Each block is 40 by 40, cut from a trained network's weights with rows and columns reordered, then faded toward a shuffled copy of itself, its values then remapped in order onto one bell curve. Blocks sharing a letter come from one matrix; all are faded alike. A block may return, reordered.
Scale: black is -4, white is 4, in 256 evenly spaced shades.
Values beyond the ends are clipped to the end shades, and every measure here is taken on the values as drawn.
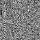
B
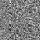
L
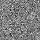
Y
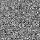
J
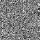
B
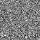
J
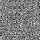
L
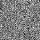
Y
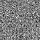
Y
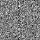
B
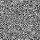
J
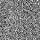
Y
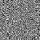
L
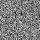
B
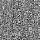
Y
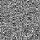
L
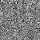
J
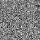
Y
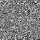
J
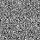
Y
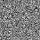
Y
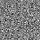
Y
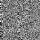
B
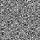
L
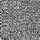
L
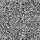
L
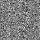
B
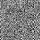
L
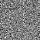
B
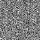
B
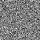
J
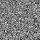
Y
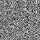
B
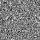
J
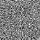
Y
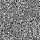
Y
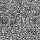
L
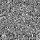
J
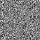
B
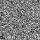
Y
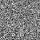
Y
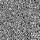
Y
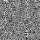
B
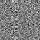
L
